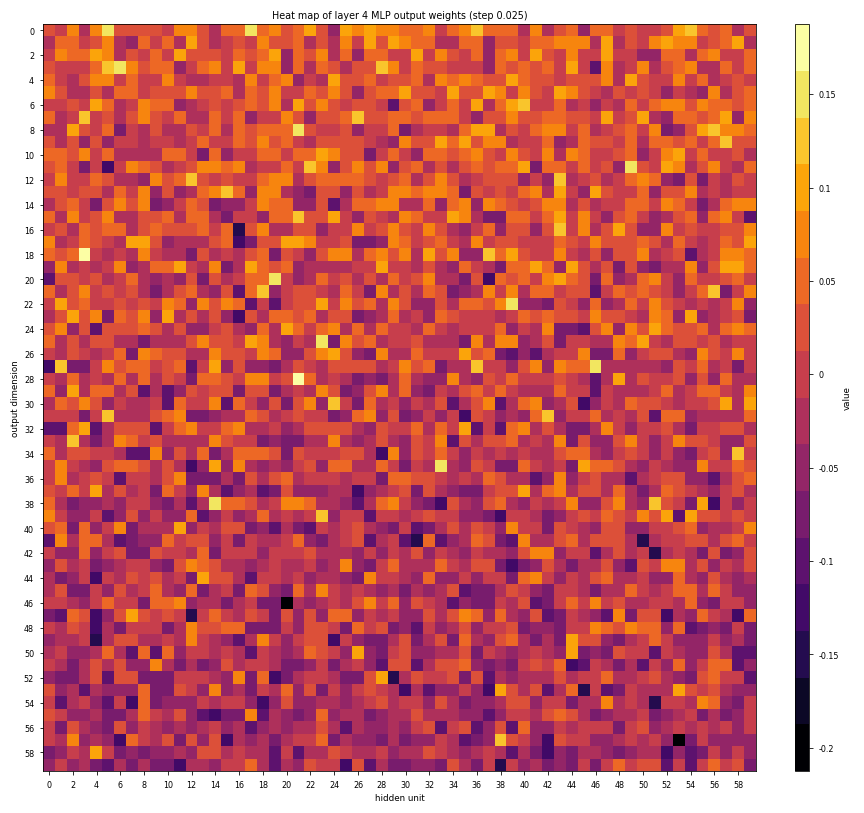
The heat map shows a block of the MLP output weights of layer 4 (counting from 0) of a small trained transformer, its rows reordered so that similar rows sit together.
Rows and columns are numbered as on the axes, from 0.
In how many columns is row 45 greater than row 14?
15
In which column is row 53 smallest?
45
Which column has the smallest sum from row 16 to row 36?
12
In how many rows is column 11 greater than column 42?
24
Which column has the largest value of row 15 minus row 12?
21
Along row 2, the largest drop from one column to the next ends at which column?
20
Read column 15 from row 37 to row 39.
-0.1 0.05 0
